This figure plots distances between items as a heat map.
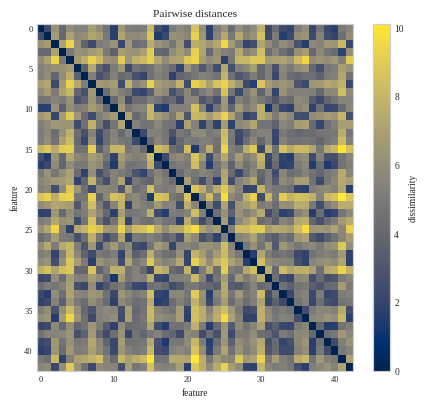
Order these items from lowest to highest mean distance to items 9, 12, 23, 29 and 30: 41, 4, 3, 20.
20, 3, 41, 4
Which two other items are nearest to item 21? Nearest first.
15, 30
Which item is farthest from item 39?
21
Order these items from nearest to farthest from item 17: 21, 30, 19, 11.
19, 11, 30, 21
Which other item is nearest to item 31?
10
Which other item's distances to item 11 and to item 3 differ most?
41
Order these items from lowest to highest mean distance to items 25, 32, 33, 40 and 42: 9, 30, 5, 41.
9, 5, 41, 30
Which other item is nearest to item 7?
29
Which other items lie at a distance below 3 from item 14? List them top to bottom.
6, 8, 13, 18, 27, 32
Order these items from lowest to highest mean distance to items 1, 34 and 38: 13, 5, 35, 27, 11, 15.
5, 13, 35, 27, 11, 15
